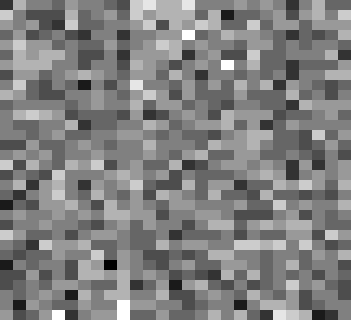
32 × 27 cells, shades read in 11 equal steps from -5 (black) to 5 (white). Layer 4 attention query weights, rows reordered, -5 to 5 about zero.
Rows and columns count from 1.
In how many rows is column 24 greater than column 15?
10
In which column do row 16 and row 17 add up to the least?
25
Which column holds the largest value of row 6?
20
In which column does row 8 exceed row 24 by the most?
14
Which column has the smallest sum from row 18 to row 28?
1
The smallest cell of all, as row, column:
27, 9
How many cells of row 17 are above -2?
21
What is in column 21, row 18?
2
